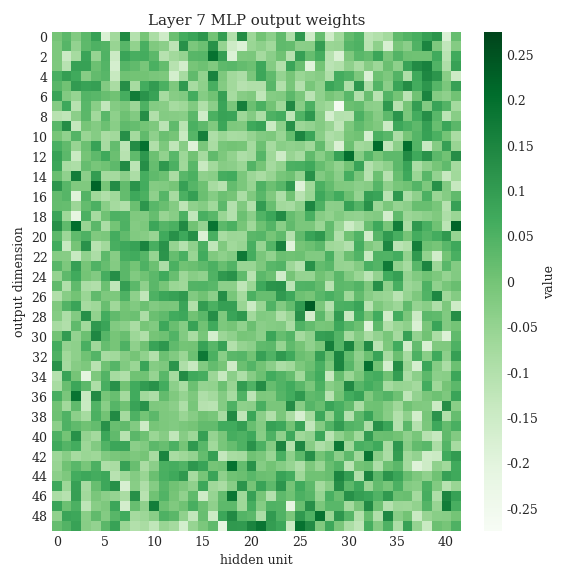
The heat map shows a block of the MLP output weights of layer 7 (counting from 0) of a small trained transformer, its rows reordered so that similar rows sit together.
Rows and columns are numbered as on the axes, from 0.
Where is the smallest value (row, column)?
7, 29
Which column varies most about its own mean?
32
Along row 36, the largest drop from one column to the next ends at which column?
3
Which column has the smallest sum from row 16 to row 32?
36
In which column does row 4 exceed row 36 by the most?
16
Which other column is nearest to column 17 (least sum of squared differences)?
10
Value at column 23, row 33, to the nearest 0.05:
-0.1
